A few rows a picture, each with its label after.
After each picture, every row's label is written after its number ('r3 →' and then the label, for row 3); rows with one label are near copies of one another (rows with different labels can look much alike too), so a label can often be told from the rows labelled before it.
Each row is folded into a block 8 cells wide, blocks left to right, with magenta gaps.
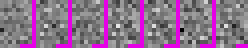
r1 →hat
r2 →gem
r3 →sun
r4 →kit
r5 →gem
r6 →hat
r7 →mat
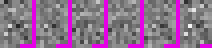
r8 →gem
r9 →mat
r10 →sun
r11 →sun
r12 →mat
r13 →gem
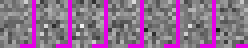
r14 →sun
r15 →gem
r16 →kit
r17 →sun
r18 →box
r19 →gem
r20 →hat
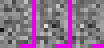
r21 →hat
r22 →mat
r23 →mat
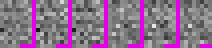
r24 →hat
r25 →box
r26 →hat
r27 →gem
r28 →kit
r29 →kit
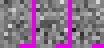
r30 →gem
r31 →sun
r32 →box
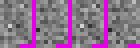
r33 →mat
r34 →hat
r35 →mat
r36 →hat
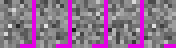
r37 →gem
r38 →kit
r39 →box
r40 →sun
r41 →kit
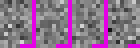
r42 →kit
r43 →sun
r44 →mat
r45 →hat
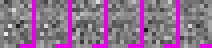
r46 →gem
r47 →kit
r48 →sun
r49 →sun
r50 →hat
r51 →mat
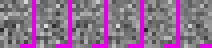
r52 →sun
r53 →mat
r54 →sun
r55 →mat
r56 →hat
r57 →mat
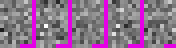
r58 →box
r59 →kit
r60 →sun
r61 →gem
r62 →sun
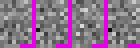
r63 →sun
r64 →box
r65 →gem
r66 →box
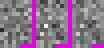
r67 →box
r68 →kit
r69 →gem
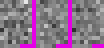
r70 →sun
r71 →gem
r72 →hat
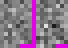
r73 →gem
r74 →mat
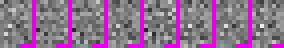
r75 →gem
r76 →hat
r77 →box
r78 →kit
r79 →box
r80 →kit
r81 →gem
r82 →kit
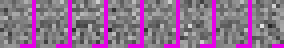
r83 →box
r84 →sun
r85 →sun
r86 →box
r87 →sun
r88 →kit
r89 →sun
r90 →mat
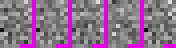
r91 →box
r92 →box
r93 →sun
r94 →gem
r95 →box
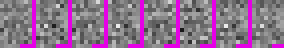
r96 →sun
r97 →mat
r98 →sun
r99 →mat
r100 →sun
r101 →hat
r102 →kit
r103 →kit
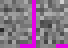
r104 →hat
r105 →sun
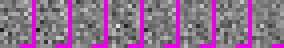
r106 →box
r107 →hat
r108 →gem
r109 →mat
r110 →box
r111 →mat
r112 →sun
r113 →mat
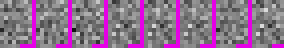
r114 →hat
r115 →sun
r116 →box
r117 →gem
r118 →gem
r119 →gem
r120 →hat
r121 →gem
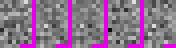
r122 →sun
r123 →mat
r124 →mat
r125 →hat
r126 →kit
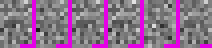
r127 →sun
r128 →box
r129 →sun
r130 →sun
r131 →mat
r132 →sun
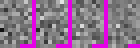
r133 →box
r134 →sun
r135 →kit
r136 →mat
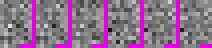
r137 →mat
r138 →mat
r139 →kit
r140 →hat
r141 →box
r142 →box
